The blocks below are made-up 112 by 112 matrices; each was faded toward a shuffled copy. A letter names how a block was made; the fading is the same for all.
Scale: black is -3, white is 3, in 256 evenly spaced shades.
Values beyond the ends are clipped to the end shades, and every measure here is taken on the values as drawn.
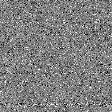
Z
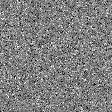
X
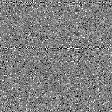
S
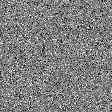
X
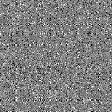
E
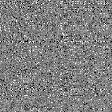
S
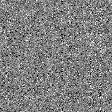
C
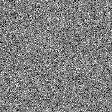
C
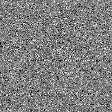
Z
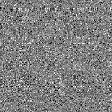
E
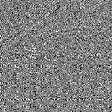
E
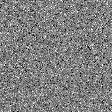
X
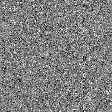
C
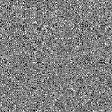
E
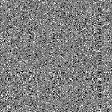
E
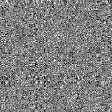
E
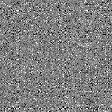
E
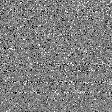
Z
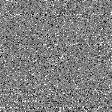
Z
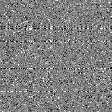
S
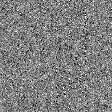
C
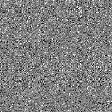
E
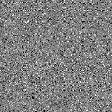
S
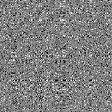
E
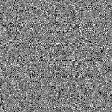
S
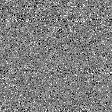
Z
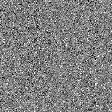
C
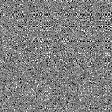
S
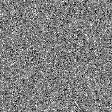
C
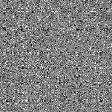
S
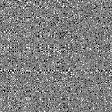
S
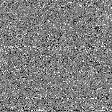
Z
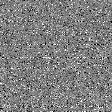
Z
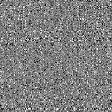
E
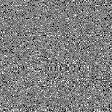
E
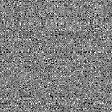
E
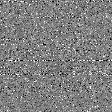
Z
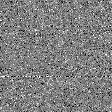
Z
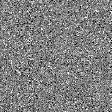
C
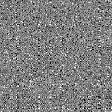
E
